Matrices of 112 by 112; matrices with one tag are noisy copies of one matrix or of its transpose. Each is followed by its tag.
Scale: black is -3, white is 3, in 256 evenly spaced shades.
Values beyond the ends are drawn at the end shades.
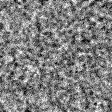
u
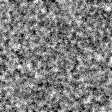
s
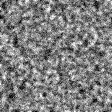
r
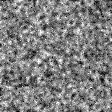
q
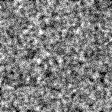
q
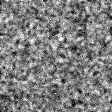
q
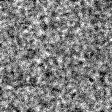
q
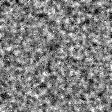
r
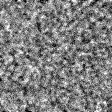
u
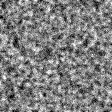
r
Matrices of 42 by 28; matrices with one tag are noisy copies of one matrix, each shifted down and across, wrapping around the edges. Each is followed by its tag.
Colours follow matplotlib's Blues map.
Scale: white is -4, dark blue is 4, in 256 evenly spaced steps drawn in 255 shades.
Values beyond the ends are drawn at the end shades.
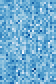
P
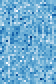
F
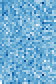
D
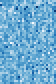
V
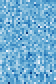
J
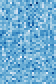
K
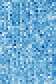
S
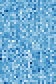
S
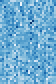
P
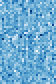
V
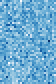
D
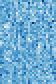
V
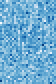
K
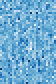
J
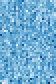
V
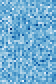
S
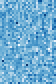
F
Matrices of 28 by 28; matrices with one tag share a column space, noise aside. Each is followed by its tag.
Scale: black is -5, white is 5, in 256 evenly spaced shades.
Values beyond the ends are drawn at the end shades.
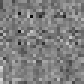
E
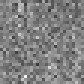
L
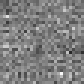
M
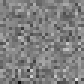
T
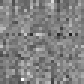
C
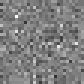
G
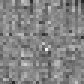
C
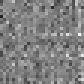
C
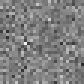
G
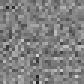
G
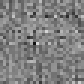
E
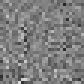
T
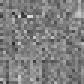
E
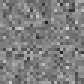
L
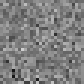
T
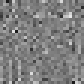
E
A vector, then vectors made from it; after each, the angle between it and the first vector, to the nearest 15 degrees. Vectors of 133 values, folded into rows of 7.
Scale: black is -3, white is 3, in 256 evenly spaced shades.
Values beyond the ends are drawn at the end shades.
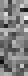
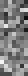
165 degrees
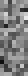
15 degrees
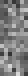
120 degrees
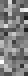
165 degrees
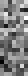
15 degrees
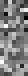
165 degrees
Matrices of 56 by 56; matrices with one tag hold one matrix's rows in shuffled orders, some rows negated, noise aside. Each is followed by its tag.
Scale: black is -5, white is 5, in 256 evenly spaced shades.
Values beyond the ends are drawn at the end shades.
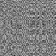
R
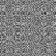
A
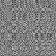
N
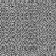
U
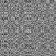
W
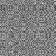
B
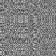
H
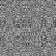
A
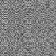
W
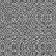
N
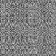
U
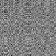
W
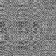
H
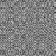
B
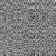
R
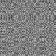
B
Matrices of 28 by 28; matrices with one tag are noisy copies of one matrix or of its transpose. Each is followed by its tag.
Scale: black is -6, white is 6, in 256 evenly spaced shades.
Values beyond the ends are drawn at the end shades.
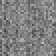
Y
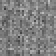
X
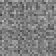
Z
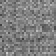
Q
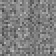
Z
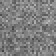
Q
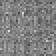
Q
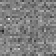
Y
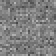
X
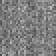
Y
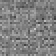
X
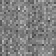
Y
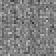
Z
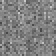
Y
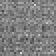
Q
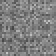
Q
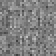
X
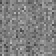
Y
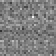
Z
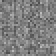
Z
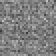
Z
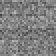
Z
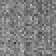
Q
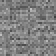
X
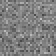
Q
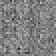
Z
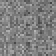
Q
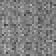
Q
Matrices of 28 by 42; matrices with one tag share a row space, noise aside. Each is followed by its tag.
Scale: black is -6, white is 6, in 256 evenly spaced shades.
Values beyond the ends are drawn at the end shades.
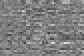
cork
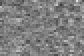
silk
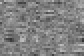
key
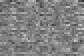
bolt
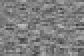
key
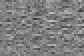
cork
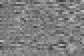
silk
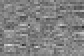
key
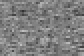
bolt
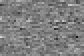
silk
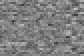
bolt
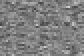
bolt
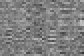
cork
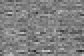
key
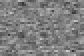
bolt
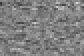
silk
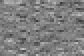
key
